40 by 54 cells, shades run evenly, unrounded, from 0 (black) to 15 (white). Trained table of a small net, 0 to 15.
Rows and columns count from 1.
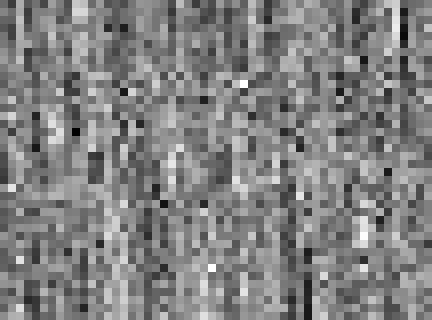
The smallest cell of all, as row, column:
17, 10
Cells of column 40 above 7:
35
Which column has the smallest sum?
5
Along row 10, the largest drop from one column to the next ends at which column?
49
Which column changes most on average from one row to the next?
46
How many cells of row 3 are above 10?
7
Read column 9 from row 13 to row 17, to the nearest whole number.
6 5 6 7 7
